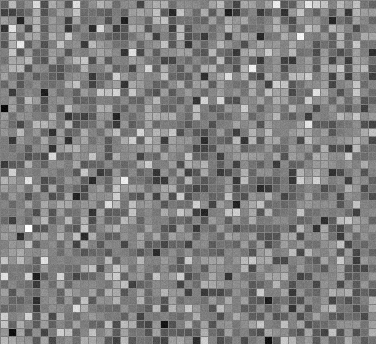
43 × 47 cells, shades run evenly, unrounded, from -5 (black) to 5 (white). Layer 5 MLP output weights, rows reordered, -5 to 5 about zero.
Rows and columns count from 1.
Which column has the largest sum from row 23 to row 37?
15
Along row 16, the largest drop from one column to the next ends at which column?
40
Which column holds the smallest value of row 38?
34
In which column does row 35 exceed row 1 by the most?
1
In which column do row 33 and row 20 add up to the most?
24
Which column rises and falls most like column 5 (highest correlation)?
39
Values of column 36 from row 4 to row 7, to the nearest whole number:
1 2 0 0
